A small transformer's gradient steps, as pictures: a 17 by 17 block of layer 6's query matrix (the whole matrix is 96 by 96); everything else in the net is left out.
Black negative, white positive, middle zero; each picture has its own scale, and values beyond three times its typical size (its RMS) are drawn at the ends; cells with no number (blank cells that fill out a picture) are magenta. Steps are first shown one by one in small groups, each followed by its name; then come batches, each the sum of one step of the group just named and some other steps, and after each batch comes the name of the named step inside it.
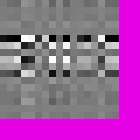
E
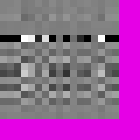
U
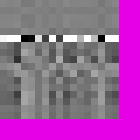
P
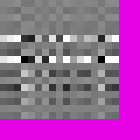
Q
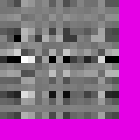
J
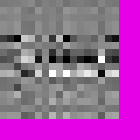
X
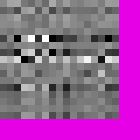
Q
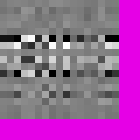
E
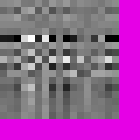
U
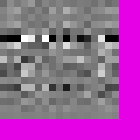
U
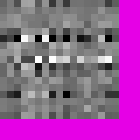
J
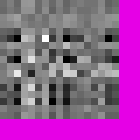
J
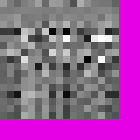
J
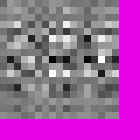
X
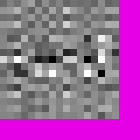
X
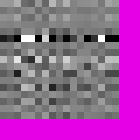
U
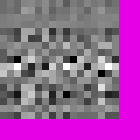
J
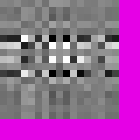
E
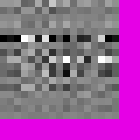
U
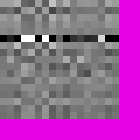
U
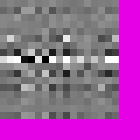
Q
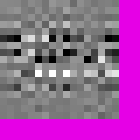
X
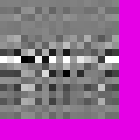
Q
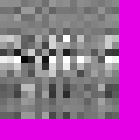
Q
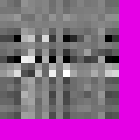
J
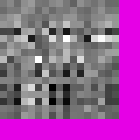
J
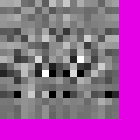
P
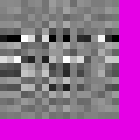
U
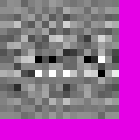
X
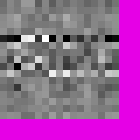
X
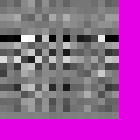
U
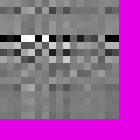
E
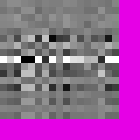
Q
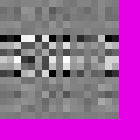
E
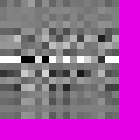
Q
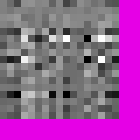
J
